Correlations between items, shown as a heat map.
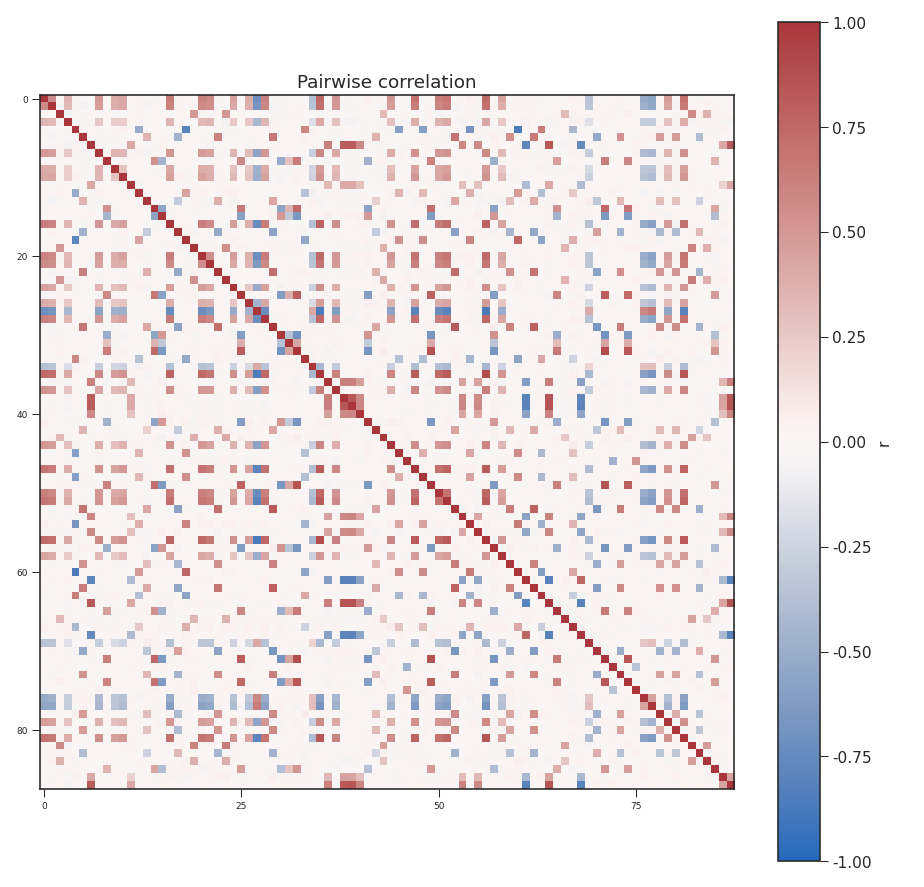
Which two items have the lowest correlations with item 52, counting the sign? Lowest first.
70, 17
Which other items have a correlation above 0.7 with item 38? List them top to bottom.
6, 39, 64, 87
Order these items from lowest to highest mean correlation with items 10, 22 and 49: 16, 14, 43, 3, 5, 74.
43, 3, 16, 5, 14, 74
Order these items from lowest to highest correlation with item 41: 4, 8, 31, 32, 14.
32, 14, 8, 31, 4
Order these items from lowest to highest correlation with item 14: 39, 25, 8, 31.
39, 31, 8, 25
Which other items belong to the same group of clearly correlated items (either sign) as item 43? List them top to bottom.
2, 19, 23, 66, 82, 84
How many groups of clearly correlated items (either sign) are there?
7
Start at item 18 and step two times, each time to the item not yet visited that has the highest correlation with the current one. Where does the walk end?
54
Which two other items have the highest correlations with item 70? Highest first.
17, 83
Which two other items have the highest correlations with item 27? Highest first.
77, 76
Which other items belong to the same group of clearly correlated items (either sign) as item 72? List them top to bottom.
46, 75
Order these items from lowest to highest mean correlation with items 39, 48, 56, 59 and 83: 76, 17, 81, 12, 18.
76, 17, 12, 18, 81
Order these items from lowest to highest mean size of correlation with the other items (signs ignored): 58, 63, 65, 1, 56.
63, 65, 58, 1, 56
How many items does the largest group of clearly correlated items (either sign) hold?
27
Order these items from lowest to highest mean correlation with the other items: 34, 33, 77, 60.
77, 34, 33, 60
